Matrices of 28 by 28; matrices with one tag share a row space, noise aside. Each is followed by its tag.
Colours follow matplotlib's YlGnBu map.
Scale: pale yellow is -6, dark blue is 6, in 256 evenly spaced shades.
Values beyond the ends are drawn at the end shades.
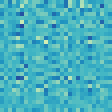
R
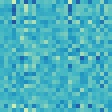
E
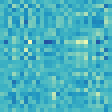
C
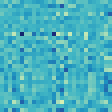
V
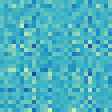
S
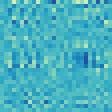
C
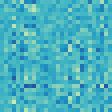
E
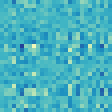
E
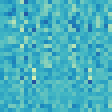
S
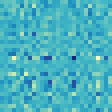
S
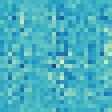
V
